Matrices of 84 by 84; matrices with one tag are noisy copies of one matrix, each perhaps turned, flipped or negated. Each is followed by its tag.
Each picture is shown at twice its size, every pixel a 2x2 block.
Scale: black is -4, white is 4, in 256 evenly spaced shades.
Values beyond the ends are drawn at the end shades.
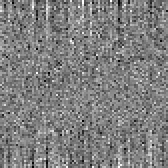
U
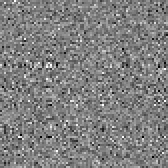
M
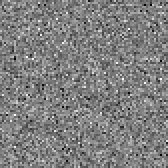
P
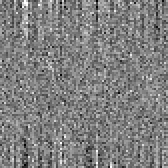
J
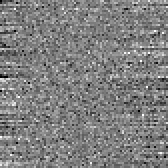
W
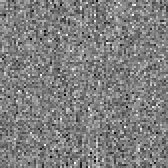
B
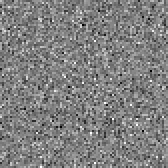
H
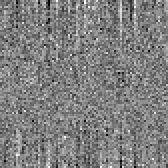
U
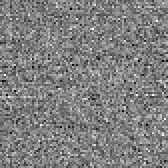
B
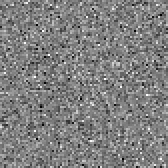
H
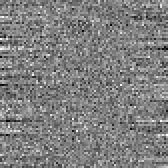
U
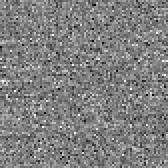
B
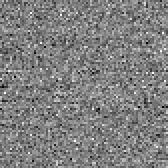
B
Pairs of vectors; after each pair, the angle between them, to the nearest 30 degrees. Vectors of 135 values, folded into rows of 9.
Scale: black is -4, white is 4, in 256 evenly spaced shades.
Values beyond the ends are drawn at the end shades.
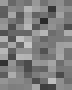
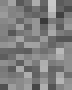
90 degrees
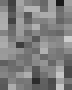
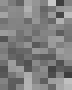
90 degrees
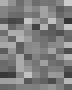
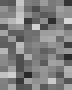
150 degrees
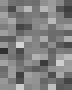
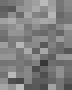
60 degrees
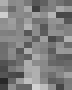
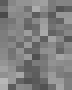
150 degrees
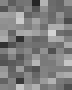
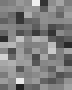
150 degrees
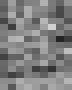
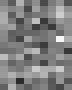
150 degrees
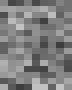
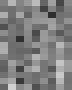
120 degrees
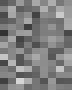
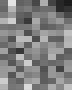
120 degrees
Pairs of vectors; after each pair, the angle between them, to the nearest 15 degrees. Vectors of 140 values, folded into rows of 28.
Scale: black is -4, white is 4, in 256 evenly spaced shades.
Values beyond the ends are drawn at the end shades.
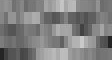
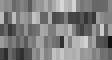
30 degrees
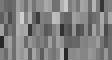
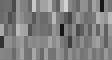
45 degrees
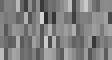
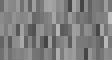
105 degrees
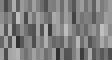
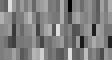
90 degrees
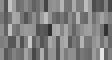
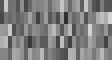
75 degrees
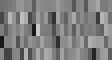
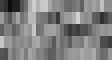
105 degrees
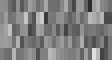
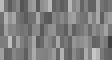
75 degrees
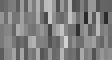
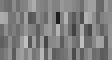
90 degrees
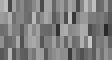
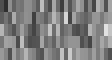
150 degrees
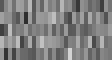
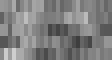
120 degrees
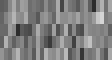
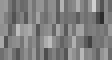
165 degrees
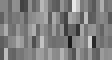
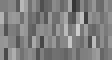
150 degrees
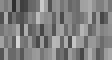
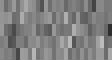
105 degrees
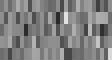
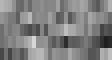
75 degrees
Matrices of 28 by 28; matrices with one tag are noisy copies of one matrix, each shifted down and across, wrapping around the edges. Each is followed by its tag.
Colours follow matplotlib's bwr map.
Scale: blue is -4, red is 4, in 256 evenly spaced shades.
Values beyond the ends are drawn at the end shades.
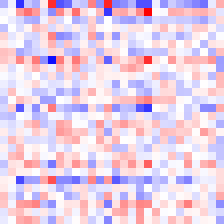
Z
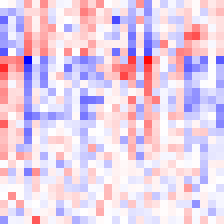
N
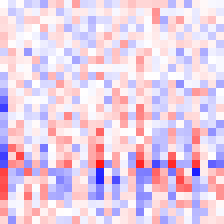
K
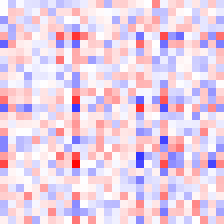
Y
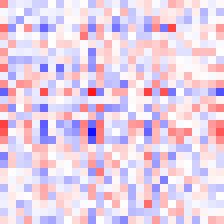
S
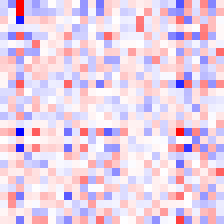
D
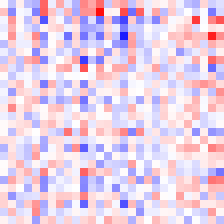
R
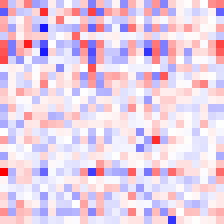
S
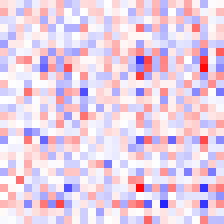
D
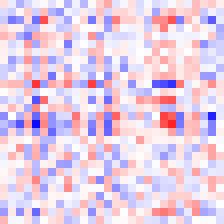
S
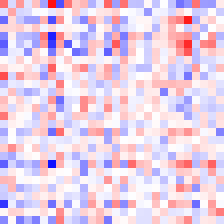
S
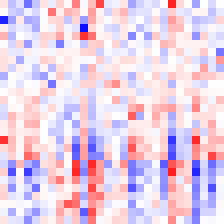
N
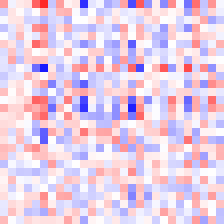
S
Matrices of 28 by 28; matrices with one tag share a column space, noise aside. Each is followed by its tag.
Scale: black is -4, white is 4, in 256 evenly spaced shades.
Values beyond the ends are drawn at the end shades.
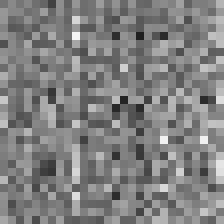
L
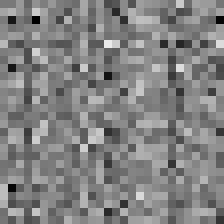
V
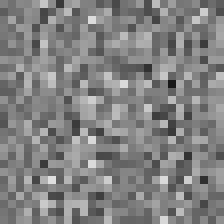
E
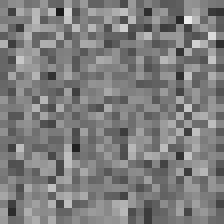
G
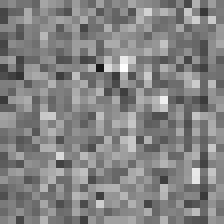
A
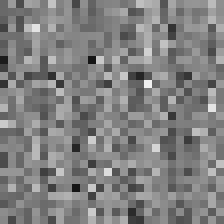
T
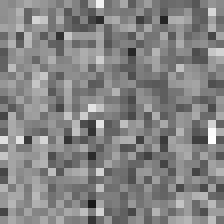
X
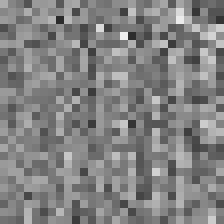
G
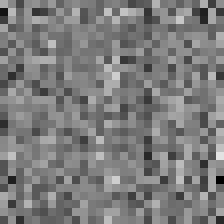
E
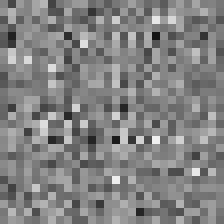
X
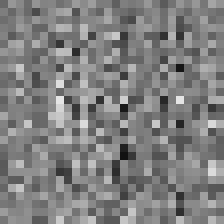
L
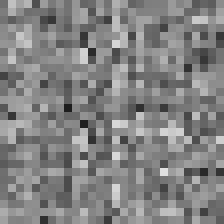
X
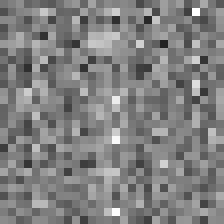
V
